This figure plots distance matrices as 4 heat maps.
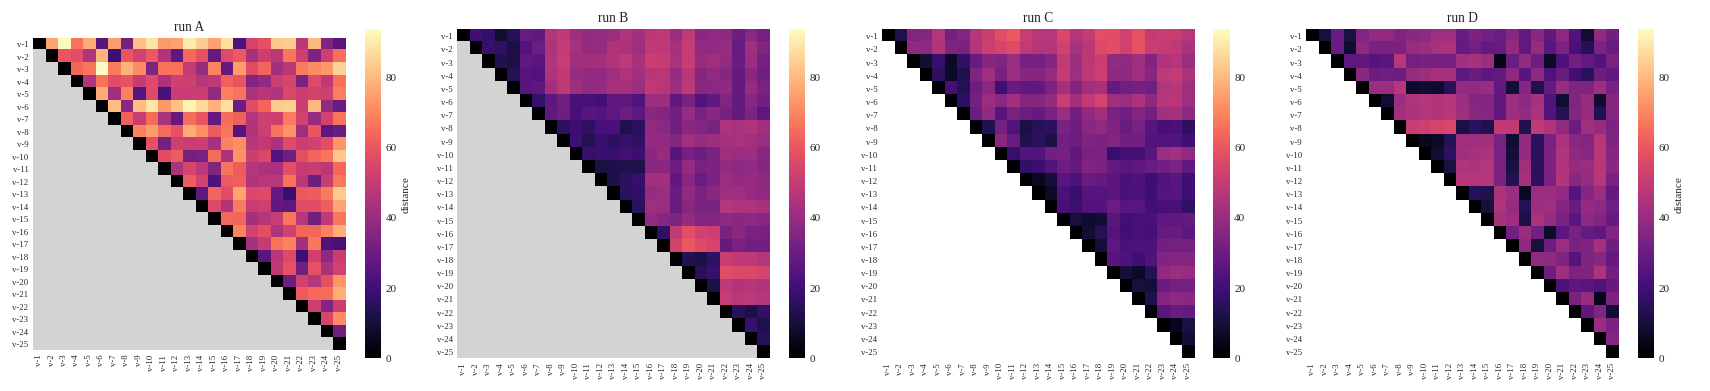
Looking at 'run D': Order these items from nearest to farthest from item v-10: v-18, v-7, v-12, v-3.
v-12, v-3, v-18, v-7
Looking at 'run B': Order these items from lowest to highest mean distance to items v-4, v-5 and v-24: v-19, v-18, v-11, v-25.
v-25, v-11, v-18, v-19
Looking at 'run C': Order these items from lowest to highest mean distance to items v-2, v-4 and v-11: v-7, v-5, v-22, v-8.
v-7, v-5, v-8, v-22
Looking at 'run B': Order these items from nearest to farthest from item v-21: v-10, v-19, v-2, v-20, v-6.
v-20, v-19, v-6, v-10, v-2
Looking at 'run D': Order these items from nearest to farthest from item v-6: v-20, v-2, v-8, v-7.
v-7, v-20, v-2, v-8
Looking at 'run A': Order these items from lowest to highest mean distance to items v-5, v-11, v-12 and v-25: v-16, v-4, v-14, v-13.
v-4, v-14, v-13, v-16
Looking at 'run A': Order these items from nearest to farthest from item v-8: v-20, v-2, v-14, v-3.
v-2, v-20, v-14, v-3
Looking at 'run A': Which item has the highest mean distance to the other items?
v-6
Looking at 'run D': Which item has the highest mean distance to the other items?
v-8
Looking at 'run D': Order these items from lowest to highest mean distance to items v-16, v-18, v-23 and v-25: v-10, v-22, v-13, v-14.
v-22, v-13, v-14, v-10
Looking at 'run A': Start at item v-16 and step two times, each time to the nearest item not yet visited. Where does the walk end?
v-10
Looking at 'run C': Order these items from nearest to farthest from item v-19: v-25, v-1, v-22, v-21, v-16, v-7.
v-21, v-22, v-16, v-7, v-25, v-1
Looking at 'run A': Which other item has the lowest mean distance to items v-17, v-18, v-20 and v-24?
v-22
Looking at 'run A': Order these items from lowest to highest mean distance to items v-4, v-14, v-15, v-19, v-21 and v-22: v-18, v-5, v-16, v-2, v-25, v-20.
v-18, v-20, v-5, v-2, v-16, v-25
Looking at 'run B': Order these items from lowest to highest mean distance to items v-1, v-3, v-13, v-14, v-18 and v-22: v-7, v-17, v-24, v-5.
v-7, v-5, v-24, v-17
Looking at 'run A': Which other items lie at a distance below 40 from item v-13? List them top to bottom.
v-10, v-14, v-20, v-21
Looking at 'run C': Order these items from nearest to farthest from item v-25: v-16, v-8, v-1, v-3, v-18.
v-8, v-16, v-18, v-3, v-1
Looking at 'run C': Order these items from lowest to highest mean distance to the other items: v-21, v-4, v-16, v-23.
v-16, v-21, v-23, v-4
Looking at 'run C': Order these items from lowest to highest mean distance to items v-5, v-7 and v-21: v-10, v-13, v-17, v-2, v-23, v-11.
v-10, v-13, v-11, v-17, v-23, v-2
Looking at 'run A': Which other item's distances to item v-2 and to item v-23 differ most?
v-7
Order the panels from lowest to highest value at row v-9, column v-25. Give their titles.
run C, run D, run B, run A
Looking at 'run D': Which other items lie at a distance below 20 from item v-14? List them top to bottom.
v-8, v-13, v-15, v-18
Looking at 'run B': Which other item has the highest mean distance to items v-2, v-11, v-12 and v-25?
v-19
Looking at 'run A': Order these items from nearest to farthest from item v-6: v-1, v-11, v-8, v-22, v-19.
v-1, v-8, v-22, v-19, v-11
